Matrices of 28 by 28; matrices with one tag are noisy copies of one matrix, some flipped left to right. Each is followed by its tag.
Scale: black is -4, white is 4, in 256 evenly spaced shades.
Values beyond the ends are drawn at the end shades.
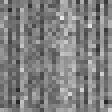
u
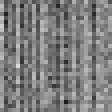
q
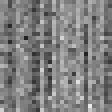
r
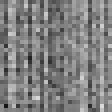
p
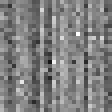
r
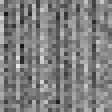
q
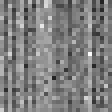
u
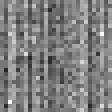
p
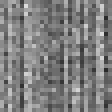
p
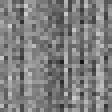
p
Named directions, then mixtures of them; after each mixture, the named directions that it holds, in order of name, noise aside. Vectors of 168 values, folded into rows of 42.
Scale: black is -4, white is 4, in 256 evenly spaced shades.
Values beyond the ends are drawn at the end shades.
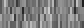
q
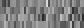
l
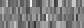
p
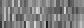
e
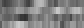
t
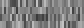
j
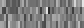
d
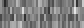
q, t.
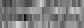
t.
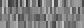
j, p, q.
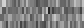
d, l, t.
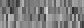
d, l, q.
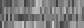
e, t.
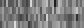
p, t.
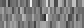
l, p.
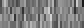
q.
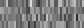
p.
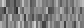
d, j, p.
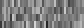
e.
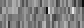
d.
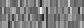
d, j.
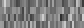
l, q.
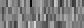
p.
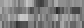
t.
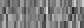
d, l.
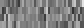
d, l.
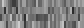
d, j.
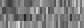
d, t.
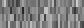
d, q.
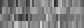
p, q, t.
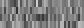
j.
